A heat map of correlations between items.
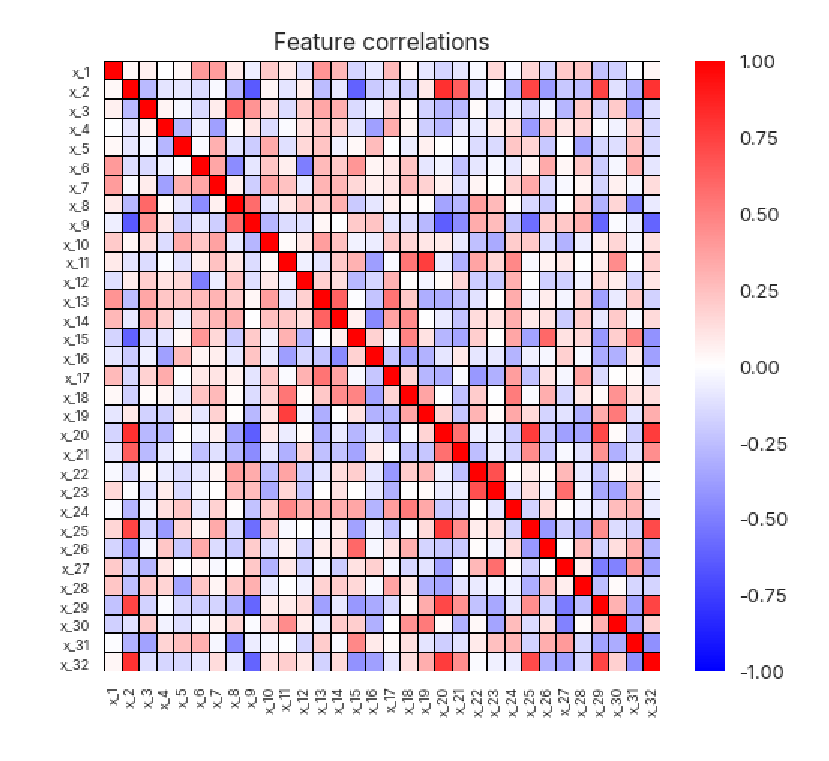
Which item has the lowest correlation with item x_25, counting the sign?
x_9
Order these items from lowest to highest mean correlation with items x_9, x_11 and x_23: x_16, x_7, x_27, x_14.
x_16, x_7, x_14, x_27
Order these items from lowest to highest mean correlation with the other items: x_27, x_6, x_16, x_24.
x_16, x_27, x_6, x_24
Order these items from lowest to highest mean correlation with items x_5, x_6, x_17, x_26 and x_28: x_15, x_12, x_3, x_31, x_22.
x_22, x_12, x_3, x_31, x_15
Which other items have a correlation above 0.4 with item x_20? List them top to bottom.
x_2, x_21, x_25, x_29, x_32
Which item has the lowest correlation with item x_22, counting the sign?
x_17
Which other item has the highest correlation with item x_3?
x_8
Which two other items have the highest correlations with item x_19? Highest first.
x_11, x_30
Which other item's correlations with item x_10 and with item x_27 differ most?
x_23
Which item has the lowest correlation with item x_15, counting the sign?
x_2
